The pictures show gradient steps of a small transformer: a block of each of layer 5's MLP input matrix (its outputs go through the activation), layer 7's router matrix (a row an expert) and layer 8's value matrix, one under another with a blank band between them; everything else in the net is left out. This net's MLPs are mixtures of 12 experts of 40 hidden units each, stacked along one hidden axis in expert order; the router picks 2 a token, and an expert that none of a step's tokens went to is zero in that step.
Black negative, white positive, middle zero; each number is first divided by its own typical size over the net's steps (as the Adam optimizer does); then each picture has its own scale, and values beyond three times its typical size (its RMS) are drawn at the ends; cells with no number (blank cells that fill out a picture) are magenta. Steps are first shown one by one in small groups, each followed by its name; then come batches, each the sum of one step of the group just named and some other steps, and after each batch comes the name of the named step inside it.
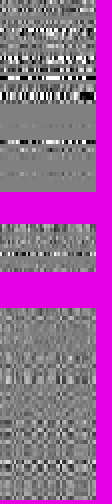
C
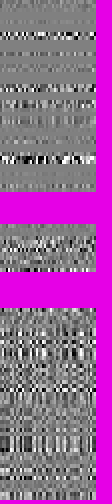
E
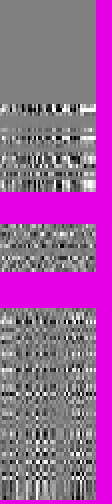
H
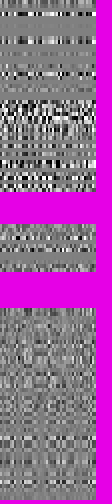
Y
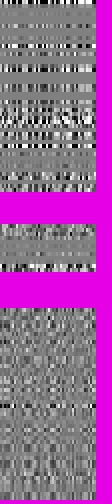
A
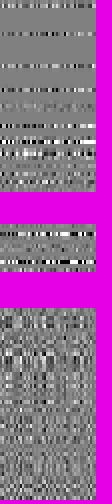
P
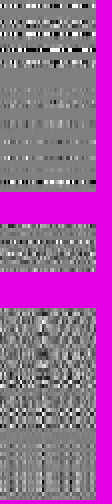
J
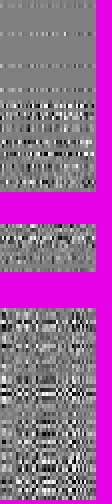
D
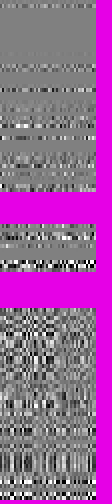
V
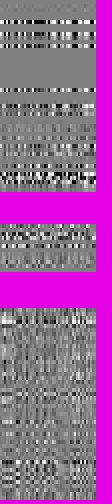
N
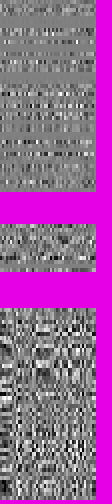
D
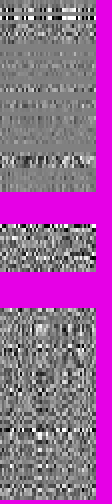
E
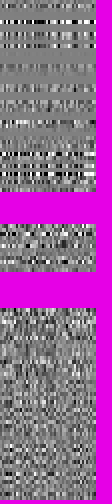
N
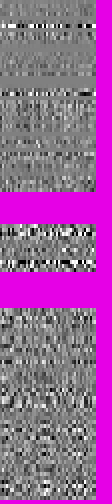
D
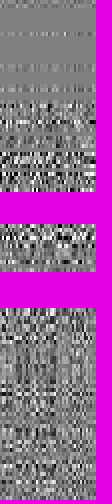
D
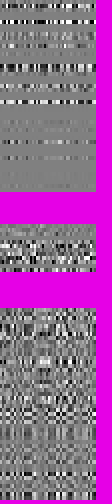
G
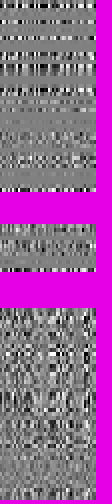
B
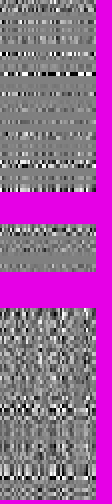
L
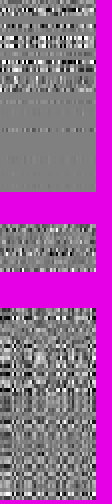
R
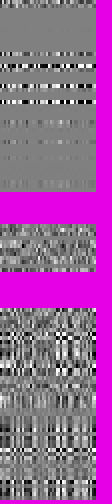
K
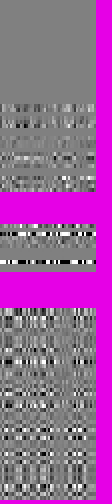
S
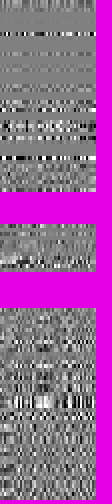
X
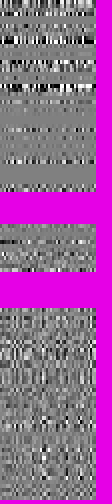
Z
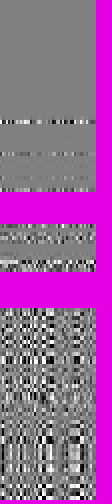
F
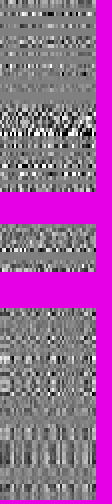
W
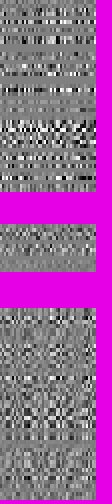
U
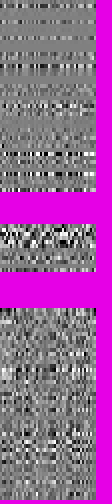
B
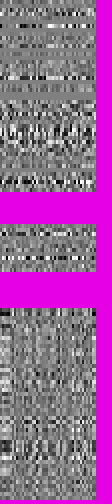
W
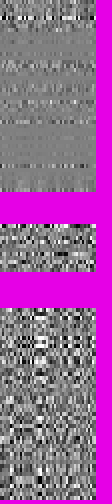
F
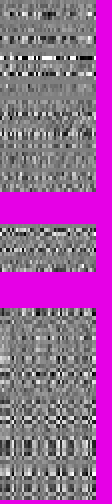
W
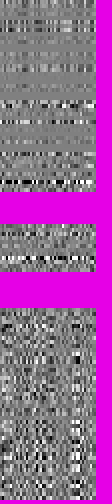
F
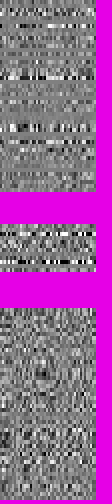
S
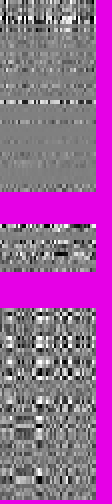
G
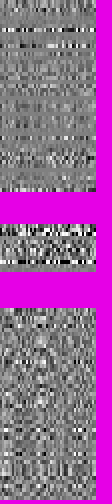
S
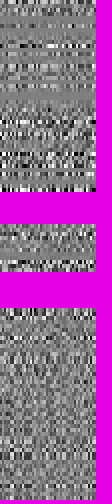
W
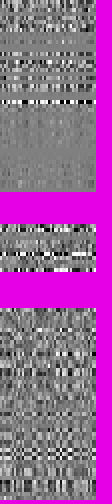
K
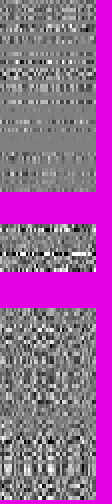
F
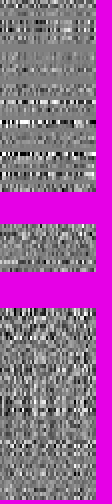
B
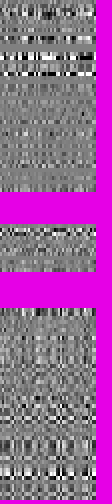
L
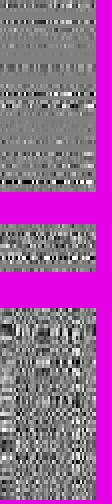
G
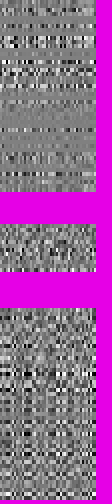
R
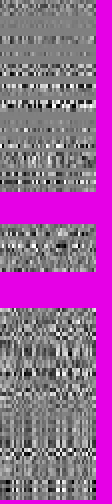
K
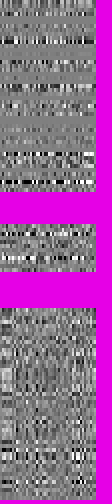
Z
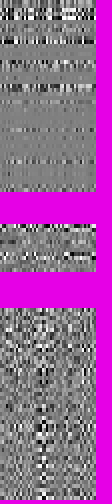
Z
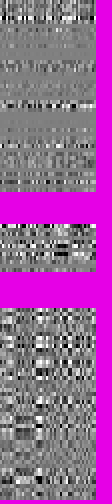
G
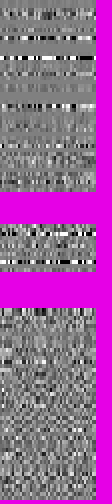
S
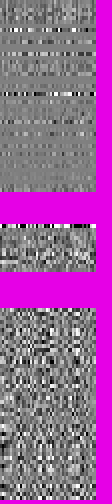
F
